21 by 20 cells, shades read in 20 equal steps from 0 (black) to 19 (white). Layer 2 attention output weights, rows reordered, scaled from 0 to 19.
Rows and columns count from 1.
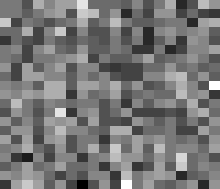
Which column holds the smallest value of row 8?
11
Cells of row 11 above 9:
11
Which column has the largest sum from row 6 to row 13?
6
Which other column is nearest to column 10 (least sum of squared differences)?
4
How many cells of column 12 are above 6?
13
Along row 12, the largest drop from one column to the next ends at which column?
19
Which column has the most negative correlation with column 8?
12
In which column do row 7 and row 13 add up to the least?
15
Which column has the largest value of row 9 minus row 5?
17
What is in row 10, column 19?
6
